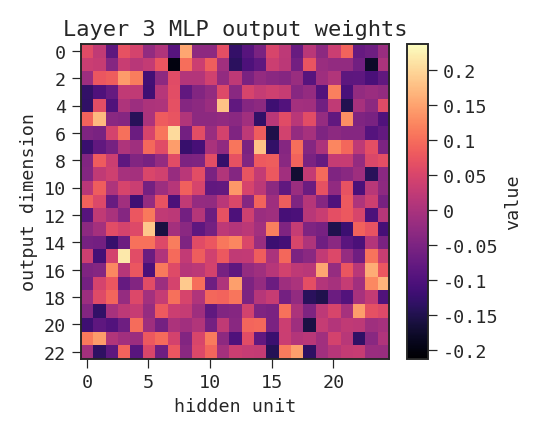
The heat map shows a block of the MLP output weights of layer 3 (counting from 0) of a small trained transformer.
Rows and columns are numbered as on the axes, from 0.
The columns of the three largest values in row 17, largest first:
8, 24, 12
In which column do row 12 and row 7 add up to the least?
0
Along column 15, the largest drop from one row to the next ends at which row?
14
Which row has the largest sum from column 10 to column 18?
15
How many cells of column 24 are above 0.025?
6
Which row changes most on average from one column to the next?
7
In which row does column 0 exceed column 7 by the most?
1
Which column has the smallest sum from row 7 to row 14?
16
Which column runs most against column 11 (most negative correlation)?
21
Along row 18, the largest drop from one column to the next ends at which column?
13
